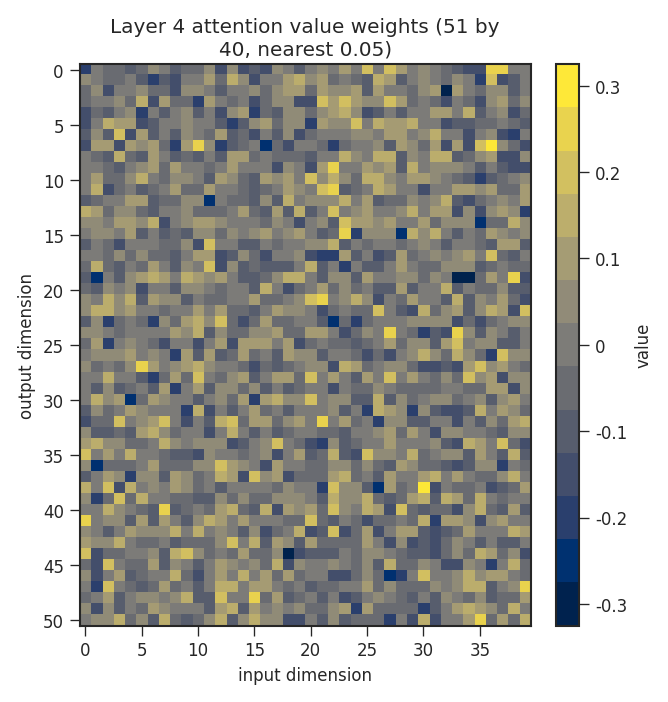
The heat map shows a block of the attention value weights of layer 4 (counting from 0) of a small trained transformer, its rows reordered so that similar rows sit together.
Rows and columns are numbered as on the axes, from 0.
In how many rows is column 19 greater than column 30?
22
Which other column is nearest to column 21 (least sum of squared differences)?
24
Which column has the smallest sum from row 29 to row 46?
31
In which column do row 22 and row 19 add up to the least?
34
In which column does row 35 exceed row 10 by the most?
35
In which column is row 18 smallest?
23
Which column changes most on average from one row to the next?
33
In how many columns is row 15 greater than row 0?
21
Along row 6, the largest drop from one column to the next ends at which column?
4
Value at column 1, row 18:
0.15
